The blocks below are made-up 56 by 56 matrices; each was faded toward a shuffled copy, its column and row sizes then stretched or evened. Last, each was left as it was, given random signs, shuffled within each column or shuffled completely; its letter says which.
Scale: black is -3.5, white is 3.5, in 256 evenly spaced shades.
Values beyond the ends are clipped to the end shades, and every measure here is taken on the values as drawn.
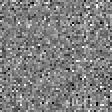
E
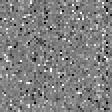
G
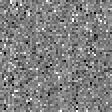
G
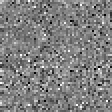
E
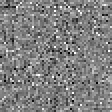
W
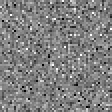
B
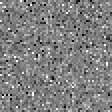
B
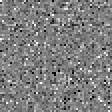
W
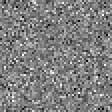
B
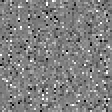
G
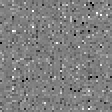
E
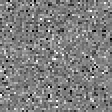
W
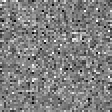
E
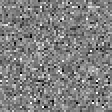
E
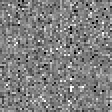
G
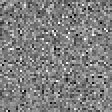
E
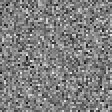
G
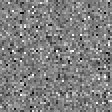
E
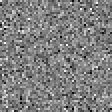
G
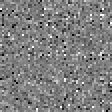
W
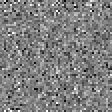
E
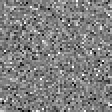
B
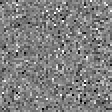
G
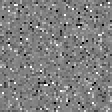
B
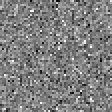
G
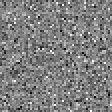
B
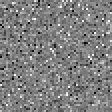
B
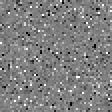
B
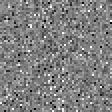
G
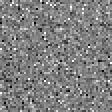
B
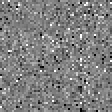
G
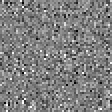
E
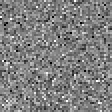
B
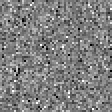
B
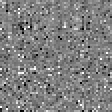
E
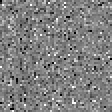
G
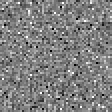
B
